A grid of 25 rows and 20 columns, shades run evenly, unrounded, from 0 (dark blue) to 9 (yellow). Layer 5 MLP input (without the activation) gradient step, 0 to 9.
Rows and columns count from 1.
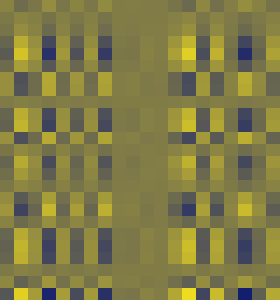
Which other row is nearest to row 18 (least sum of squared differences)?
12
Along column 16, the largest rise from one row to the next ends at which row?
25
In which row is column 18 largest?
18
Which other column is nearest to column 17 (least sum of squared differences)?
10
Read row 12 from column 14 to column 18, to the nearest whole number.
2 6 3 5 7
